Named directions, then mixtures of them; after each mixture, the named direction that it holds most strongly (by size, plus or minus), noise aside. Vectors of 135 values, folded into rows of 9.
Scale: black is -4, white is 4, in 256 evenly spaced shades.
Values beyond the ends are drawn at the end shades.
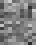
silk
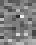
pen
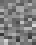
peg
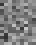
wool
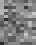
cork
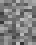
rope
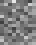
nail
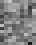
silk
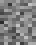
rope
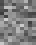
cork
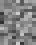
rope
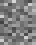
nail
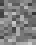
cork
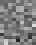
peg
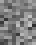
rope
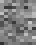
cork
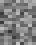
rope
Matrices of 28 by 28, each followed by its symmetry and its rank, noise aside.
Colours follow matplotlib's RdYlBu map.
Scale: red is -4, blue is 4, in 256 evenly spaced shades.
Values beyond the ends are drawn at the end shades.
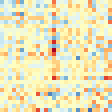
no symmetry, rank four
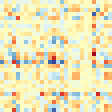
no symmetry, rank four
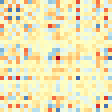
symmetric, rank three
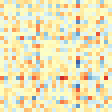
antisymmetric, rank four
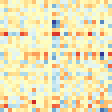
no symmetry, rank four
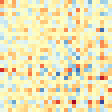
no symmetry, rank four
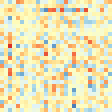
no symmetry, rank four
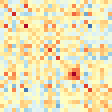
symmetric, rank four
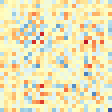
symmetric, rank six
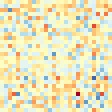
no symmetry, rank six
